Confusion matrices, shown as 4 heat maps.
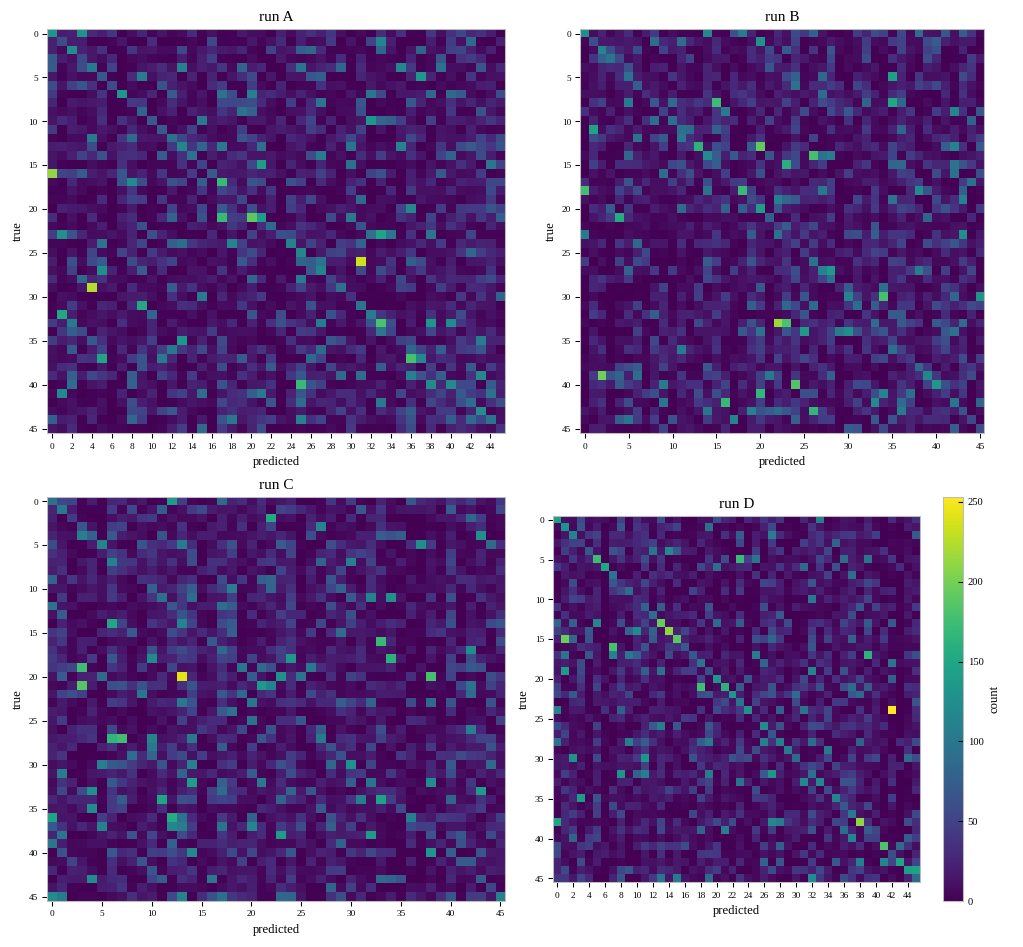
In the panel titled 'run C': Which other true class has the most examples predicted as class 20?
37
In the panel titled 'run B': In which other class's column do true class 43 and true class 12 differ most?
26
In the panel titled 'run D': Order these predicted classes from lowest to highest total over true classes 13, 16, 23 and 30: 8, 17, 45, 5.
17, 8, 45, 5
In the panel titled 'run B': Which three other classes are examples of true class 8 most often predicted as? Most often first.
15, 35, 5
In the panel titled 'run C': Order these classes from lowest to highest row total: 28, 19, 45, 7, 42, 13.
42, 13, 28, 7, 19, 45
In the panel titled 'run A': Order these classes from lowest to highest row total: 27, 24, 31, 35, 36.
31, 27, 35, 24, 36
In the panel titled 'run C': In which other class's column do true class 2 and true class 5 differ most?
22
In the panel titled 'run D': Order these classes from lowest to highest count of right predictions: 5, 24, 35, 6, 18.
18, 35, 24, 6, 5
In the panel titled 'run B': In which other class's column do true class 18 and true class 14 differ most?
0
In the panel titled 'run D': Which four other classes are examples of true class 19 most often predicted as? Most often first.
1, 32, 13, 11
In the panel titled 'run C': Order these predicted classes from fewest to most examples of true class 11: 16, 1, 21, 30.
16, 21, 1, 30
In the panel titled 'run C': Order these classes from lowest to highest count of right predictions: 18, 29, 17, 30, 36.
18, 29, 17, 36, 30
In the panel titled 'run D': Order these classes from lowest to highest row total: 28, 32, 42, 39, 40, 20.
42, 40, 20, 39, 32, 28
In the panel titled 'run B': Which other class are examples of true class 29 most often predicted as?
34
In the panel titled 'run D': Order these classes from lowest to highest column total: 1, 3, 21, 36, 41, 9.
41, 9, 21, 3, 36, 1
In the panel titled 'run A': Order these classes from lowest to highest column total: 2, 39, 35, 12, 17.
35, 39, 12, 2, 17
